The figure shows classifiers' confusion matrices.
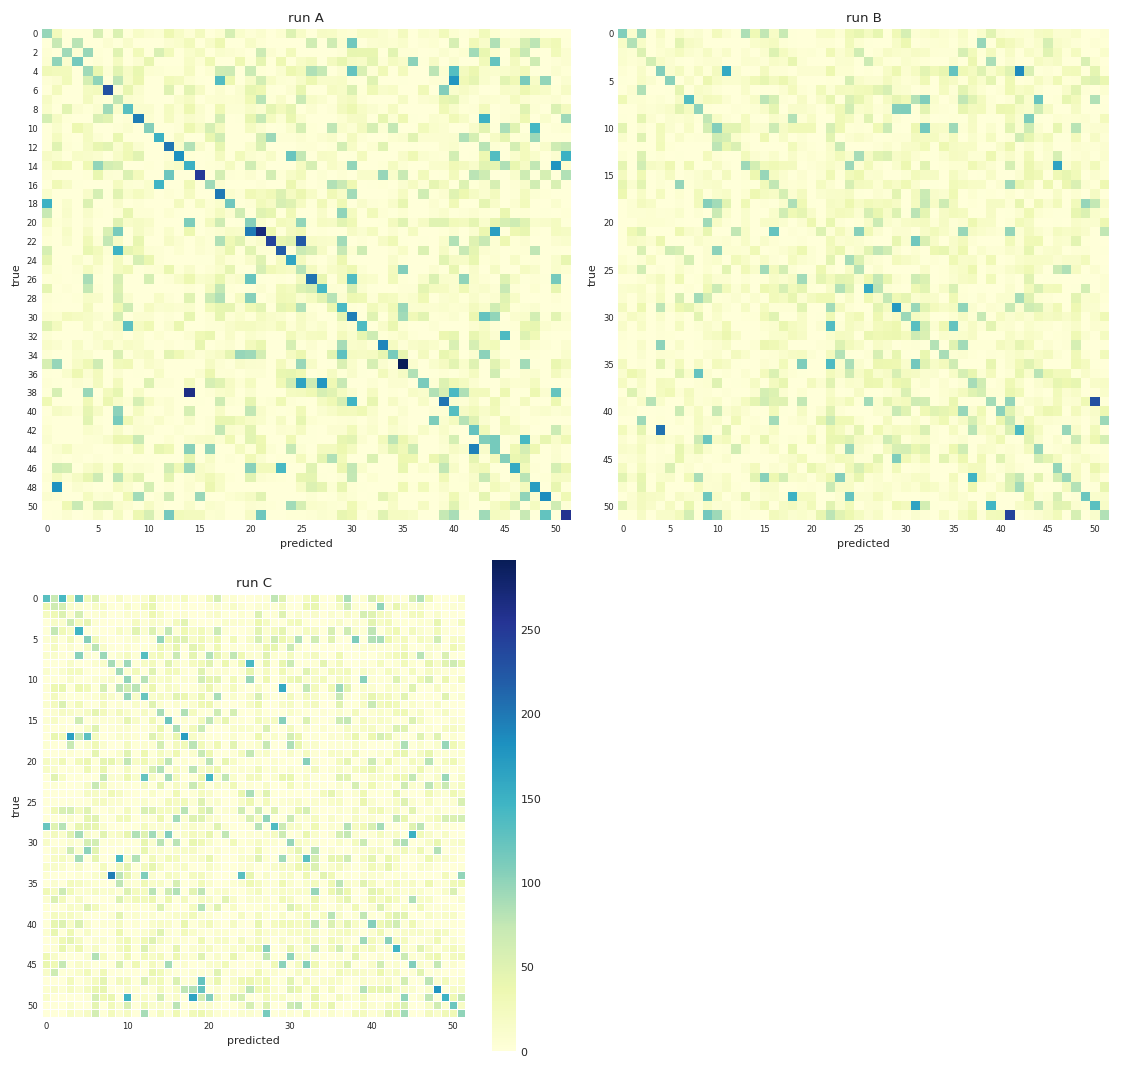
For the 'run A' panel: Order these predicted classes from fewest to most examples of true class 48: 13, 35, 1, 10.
13, 35, 10, 1
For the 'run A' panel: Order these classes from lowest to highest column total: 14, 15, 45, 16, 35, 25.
15, 16, 45, 35, 14, 25
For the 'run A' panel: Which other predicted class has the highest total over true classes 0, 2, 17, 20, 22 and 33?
25
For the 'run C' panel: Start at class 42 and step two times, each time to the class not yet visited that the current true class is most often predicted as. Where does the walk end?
35
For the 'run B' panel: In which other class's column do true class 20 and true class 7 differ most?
44
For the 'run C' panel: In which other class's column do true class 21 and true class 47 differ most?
19
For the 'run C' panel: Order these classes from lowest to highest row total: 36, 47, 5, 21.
21, 47, 36, 5
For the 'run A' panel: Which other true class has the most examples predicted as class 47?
43
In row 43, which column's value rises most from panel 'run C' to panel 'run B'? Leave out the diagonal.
9
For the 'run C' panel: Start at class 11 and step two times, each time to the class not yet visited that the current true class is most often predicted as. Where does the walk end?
45
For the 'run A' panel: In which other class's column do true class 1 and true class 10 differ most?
30
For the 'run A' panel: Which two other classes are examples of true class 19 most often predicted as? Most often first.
29, 0
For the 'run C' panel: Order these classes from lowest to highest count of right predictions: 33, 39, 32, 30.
33, 39, 30, 32
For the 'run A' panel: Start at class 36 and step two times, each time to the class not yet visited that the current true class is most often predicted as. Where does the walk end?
42
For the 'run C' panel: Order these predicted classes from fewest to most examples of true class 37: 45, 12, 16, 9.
16, 12, 9, 45
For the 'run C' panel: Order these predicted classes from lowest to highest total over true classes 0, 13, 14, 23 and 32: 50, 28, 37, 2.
50, 28, 37, 2
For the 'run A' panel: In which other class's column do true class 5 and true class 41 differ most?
40
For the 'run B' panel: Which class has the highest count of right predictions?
29
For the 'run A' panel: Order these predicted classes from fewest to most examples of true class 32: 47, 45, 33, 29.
33, 29, 47, 45
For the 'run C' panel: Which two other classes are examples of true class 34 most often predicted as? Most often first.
8, 24
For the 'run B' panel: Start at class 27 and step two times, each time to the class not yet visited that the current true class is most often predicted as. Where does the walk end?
19
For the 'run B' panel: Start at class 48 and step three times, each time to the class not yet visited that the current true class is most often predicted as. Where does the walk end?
11
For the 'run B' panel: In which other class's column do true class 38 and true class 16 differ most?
6
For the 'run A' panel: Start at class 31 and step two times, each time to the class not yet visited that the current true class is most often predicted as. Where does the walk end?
6
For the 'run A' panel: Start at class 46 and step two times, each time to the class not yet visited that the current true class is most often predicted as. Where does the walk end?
7
